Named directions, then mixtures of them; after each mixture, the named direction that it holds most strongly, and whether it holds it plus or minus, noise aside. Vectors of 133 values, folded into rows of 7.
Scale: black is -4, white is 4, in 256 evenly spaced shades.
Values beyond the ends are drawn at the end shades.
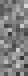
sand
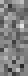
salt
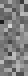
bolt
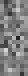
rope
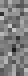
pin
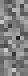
rope, plus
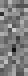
pin, plus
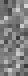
sand, plus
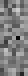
rope, plus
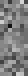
bolt, minus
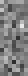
salt, plus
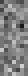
salt, minus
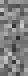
pin, plus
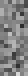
sand, minus
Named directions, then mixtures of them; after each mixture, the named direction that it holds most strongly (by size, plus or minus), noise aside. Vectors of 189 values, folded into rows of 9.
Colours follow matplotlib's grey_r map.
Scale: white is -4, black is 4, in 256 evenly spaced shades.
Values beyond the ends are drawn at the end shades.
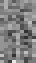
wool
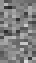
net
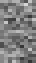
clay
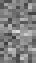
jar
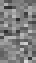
net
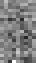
wool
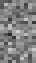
jar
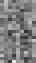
wool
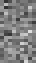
net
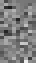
net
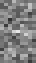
jar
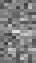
jar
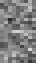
clay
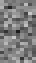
net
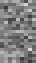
clay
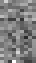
wool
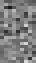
net
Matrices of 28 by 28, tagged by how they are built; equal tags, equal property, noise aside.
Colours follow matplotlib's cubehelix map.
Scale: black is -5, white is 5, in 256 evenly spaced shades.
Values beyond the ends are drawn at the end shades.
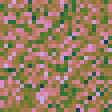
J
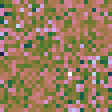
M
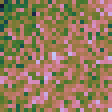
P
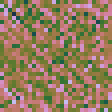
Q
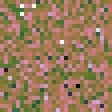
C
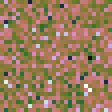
C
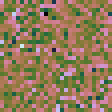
M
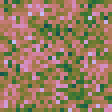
P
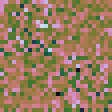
M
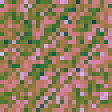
J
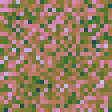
J
